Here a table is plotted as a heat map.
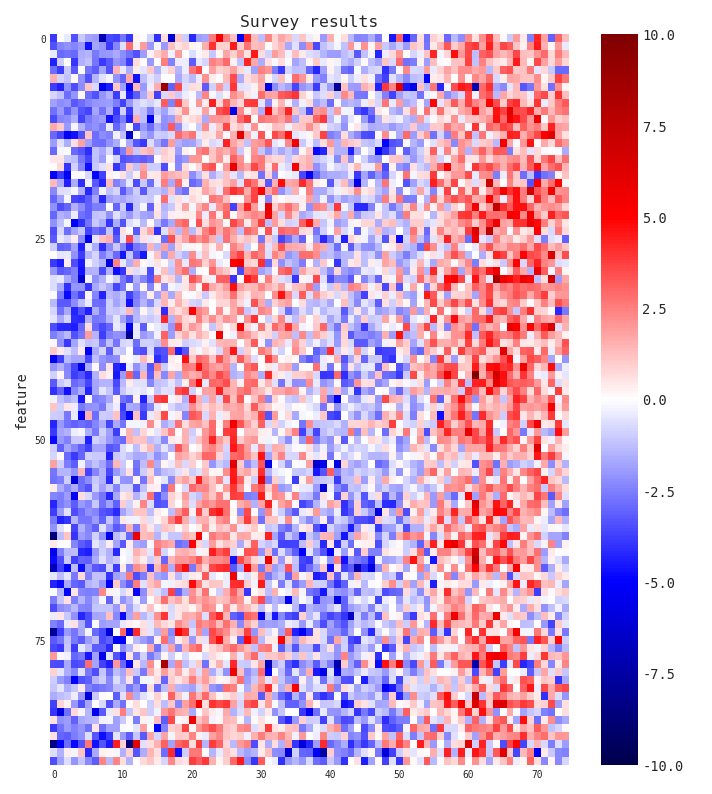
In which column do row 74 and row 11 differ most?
0
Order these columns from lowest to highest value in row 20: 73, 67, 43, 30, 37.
43, 30, 37, 73, 67
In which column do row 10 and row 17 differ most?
70
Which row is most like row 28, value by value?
68
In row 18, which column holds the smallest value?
44
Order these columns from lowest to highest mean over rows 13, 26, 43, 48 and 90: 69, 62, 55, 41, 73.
41, 55, 73, 62, 69
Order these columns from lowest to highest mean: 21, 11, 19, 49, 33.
11, 49, 33, 19, 21
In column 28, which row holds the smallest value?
69
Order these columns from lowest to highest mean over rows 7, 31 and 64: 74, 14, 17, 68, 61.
14, 17, 74, 68, 61
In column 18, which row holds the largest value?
74
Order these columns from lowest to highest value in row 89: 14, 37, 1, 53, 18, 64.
18, 37, 1, 53, 14, 64
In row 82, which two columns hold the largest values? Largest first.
61, 57
